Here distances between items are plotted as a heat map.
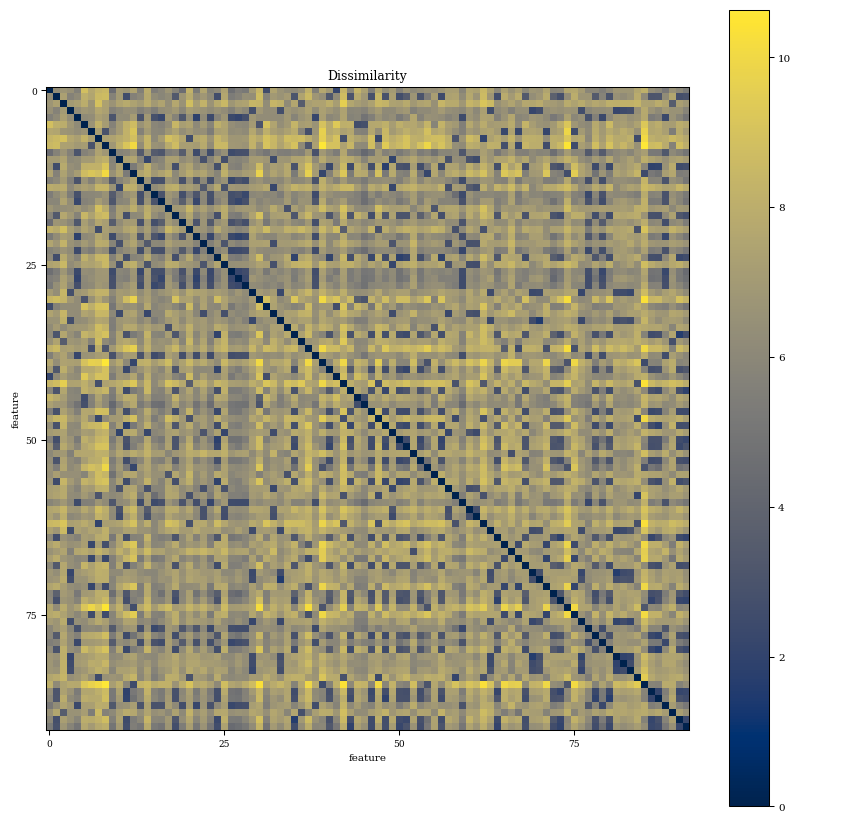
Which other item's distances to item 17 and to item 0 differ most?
41
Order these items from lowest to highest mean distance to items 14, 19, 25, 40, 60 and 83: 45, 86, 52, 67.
45, 86, 67, 52
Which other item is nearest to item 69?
81
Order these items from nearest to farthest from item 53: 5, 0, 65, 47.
0, 5, 47, 65
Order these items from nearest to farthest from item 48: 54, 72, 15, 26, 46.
46, 72, 54, 26, 15
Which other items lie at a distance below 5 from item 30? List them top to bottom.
5, 44, 45
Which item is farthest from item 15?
85
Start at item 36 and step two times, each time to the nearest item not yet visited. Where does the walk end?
2
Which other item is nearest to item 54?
12
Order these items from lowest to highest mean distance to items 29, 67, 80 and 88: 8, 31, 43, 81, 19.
19, 43, 81, 31, 8
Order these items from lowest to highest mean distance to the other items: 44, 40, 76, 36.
40, 76, 44, 36
